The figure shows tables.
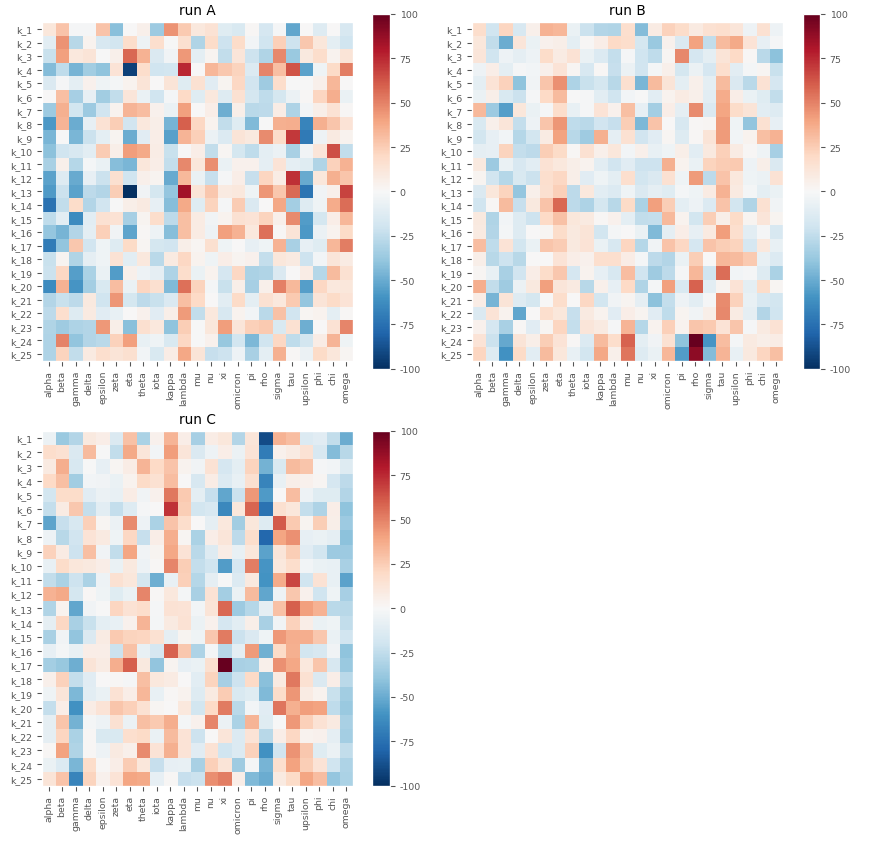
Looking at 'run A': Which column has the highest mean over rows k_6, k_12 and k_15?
tau
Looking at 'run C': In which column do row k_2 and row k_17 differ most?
xi
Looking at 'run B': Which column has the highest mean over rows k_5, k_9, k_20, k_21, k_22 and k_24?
tau
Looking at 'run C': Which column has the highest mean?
tau
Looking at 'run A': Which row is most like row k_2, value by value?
k_22
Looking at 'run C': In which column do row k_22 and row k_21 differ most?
nu
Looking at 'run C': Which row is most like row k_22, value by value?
k_14
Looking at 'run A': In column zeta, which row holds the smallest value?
k_19
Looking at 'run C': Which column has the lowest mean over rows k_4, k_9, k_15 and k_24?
rho
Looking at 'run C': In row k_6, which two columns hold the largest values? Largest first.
kappa, pi
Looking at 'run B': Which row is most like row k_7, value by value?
k_2
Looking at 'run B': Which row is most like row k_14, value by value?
k_5
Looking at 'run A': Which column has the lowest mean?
alpha
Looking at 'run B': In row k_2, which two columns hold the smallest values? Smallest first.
gamma, xi
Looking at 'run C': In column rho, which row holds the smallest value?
k_1
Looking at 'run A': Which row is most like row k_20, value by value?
k_8
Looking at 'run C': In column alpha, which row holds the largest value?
k_12
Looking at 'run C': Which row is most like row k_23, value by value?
k_3
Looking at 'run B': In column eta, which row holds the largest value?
k_14
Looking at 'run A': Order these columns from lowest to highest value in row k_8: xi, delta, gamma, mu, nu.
gamma, xi, delta, nu, mu
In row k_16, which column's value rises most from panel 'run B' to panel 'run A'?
xi
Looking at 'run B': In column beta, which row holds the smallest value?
k_21
